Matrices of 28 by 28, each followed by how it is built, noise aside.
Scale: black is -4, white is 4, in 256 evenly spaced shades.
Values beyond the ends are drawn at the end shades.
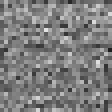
blocks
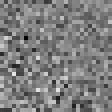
lower triangular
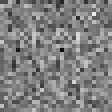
repeating columns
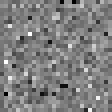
sparse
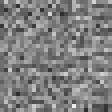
blocks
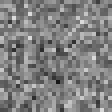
blocks
